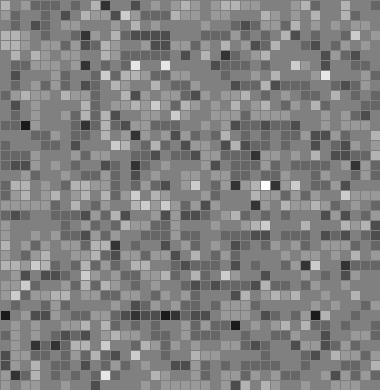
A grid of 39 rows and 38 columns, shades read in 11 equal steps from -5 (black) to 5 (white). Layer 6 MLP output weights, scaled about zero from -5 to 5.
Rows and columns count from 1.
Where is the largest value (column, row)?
27, 19
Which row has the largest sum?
20
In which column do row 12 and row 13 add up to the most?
11
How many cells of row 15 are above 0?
8
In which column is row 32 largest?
33
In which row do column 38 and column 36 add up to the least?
17
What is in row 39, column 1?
1
